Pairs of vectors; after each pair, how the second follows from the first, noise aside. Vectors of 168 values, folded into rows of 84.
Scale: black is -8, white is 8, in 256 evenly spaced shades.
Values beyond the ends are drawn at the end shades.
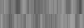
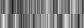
reversed, negated, scaled up.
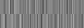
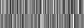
reversed, negated, scaled up.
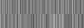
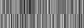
reversed, negated, scaled up.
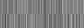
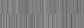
negated, shrunk.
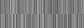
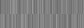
shrunk.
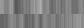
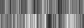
wrapped around, scaled up.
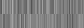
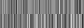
reversed, scaled up.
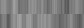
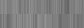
shrunk.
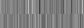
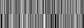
reversed, negated, scaled up.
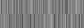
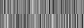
reversed, scaled up.
